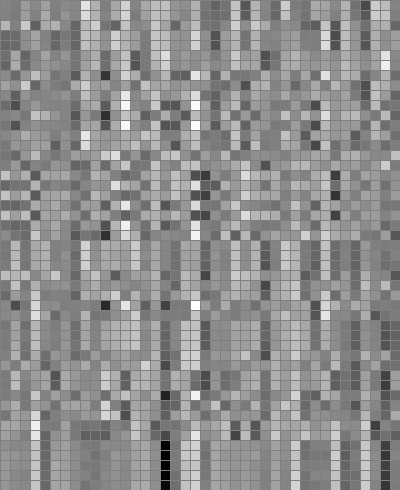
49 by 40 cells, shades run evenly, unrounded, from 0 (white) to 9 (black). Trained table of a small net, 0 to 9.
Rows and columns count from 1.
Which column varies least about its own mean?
7
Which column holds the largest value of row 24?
11
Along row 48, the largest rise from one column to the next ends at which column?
17
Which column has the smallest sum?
20
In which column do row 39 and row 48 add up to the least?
30
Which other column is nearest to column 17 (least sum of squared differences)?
39
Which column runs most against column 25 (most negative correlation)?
9
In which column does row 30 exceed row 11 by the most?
13
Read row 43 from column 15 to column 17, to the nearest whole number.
3 6 5
